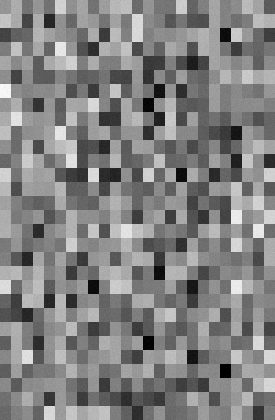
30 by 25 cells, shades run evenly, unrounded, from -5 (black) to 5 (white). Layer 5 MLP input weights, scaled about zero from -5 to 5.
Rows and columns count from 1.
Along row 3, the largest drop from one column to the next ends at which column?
21
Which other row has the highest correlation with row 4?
1
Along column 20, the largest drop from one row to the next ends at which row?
13
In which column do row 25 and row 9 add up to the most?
2
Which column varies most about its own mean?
22
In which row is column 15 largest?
12
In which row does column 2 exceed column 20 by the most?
9
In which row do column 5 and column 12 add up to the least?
29
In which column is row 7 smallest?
15
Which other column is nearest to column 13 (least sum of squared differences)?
20
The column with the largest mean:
6
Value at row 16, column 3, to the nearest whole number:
0
